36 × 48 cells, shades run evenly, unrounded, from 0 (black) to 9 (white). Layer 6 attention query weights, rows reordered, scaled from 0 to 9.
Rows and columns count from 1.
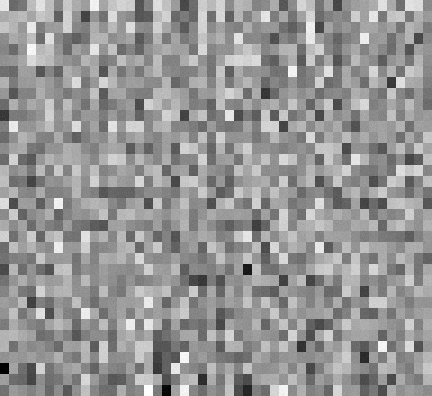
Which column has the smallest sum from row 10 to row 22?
24
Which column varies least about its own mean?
3
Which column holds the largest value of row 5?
4
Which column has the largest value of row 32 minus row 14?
43
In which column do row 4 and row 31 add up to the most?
41
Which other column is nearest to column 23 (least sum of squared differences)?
35
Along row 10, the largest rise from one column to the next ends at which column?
17
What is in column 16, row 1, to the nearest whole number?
3
